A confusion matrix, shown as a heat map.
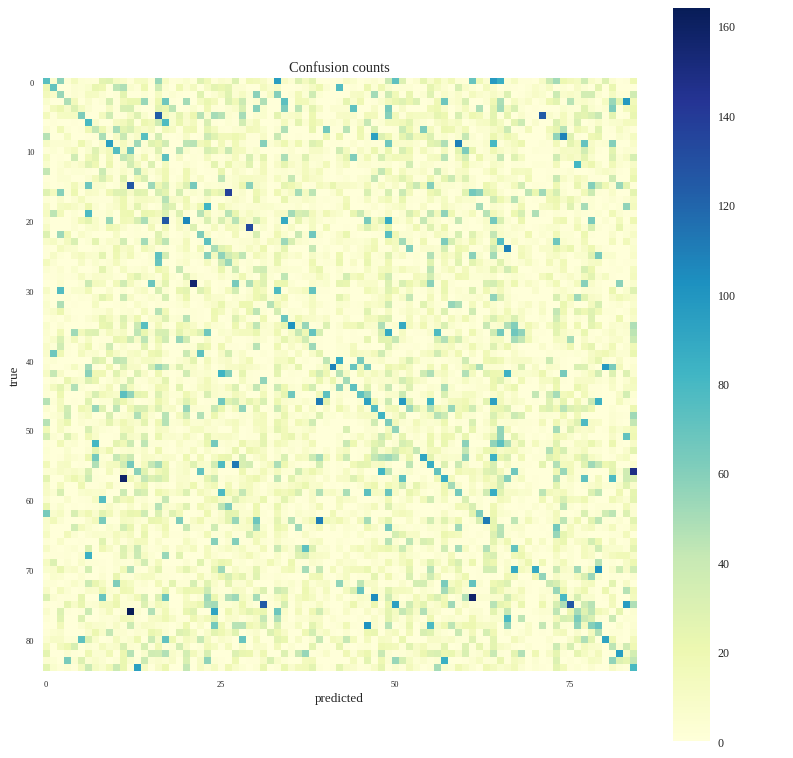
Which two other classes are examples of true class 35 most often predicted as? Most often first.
51, 14
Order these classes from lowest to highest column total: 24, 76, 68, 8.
68, 8, 76, 24
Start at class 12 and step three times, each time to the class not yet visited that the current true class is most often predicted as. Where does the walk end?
66
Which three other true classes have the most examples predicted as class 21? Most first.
29, 15, 9
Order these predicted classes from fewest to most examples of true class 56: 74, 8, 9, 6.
8, 9, 6, 74
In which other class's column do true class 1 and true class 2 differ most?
42
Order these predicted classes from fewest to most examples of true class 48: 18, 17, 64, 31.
18, 31, 64, 17
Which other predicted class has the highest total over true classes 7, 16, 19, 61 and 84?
26
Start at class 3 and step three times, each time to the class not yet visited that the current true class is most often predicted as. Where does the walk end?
11
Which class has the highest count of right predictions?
75
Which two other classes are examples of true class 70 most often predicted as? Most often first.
79, 67
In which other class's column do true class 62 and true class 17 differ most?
0
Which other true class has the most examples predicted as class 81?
57
